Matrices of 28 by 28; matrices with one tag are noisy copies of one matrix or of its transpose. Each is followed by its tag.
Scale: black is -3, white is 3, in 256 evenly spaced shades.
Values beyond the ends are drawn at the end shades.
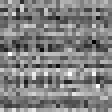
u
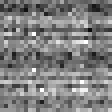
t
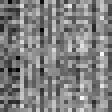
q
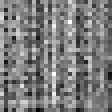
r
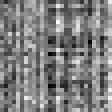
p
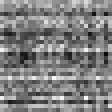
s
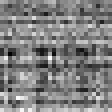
p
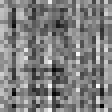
s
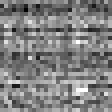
t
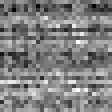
t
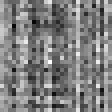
s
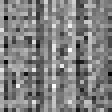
r
